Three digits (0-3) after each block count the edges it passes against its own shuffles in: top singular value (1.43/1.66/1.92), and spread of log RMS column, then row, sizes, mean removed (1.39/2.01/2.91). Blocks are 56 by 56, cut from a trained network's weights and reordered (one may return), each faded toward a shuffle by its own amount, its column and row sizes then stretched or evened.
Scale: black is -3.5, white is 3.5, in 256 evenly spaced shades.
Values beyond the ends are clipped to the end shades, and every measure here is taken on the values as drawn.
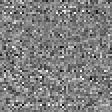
1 1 2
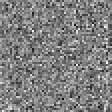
1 1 0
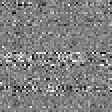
2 0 3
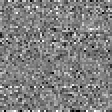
2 0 2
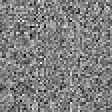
2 1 1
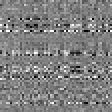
3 0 3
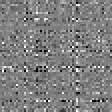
3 2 3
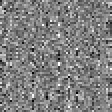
2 2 0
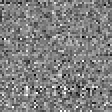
1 1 2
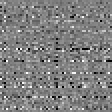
1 1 3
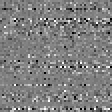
2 1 3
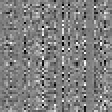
3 3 1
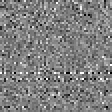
1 0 2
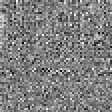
2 0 2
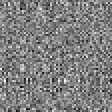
3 0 2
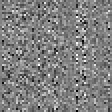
1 3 0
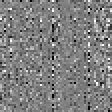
1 3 1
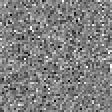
0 0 0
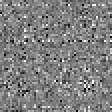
1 1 2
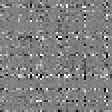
1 2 3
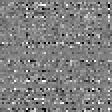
2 2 3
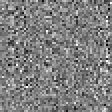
3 2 1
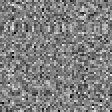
2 1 0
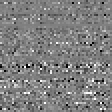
0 1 3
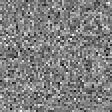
2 0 0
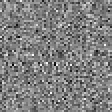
2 0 1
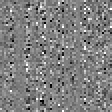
0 3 0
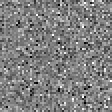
0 1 0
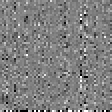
3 2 1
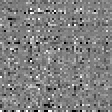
0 2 3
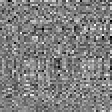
3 1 2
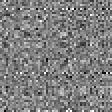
3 1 2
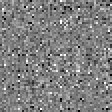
0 2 1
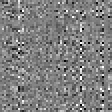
3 3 2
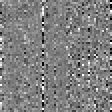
2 3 0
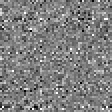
1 1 2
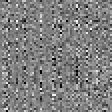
3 3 1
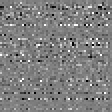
0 1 3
